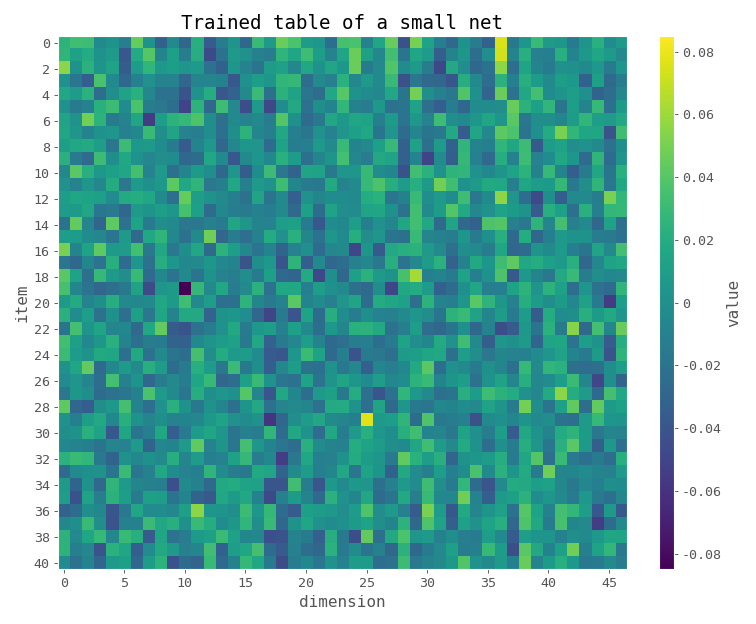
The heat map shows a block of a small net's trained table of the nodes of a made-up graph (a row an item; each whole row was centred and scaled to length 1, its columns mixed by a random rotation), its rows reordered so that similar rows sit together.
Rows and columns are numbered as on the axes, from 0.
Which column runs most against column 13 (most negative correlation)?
24
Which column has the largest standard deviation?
18
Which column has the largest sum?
36
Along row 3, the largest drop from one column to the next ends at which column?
28
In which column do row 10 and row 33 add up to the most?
40
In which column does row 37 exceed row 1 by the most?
12
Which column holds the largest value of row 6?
2
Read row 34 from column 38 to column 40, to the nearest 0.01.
0.02 0.01 0.01
